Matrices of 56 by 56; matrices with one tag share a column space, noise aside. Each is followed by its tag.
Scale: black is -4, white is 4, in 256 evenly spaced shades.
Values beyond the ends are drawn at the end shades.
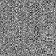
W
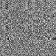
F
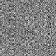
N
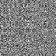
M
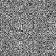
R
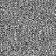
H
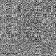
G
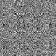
R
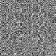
G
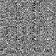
W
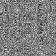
G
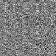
N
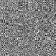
F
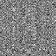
W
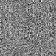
G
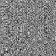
W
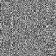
N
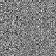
N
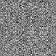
W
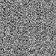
W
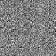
M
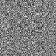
R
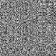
W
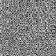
F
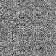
H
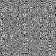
G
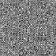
H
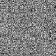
G
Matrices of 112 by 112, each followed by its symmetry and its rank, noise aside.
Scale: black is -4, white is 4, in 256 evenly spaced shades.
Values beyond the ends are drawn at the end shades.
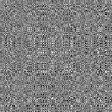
symmetric, rank five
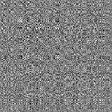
symmetric, rank six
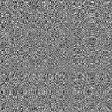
antisymmetric, rank six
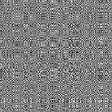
no symmetry, rank four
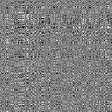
no symmetry, rank five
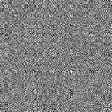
symmetric, rank six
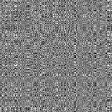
no symmetry, rank five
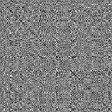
symmetric, rank six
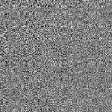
antisymmetric, rank six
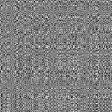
no symmetry, rank six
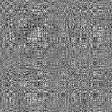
symmetric, rank five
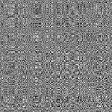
no symmetry, rank five
